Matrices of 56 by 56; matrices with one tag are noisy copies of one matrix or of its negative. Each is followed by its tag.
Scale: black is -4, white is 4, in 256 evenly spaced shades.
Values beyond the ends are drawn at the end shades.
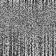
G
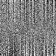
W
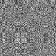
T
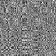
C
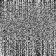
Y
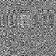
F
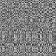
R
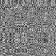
T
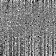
G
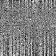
G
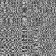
C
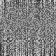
Y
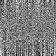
Y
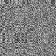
T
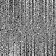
W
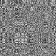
T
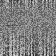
G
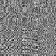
C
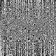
Y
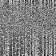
G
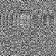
F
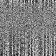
G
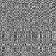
R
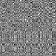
R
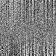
W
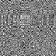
F
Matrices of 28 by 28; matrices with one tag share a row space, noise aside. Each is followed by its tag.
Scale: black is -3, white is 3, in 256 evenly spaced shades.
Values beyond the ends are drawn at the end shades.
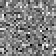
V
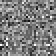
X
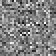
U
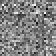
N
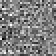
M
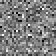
V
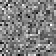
X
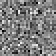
M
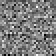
N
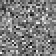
U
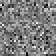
N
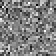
X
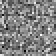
X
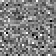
X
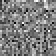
N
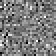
X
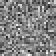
V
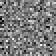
X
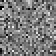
X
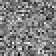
V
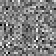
X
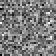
X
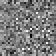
U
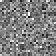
U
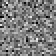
X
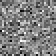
M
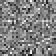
U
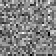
U
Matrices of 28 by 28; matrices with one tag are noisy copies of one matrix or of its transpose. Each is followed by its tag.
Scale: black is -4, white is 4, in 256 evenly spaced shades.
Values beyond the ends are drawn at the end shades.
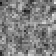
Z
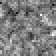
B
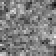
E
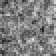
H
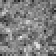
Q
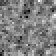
Z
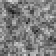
B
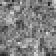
E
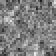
E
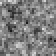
B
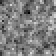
Z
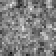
Q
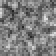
B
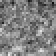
H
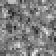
B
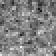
H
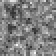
B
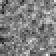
H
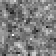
B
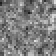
Z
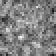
Q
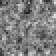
Z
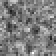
B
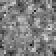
Q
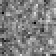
H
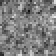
Z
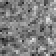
H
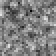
B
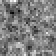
B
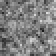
H
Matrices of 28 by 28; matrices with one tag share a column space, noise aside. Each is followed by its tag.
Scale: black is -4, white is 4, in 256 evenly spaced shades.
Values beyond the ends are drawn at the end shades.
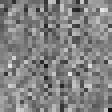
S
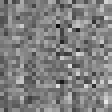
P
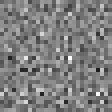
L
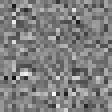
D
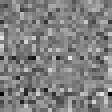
L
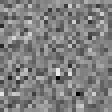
D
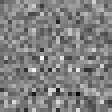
L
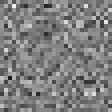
D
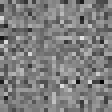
P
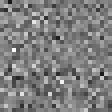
D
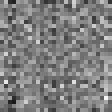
P
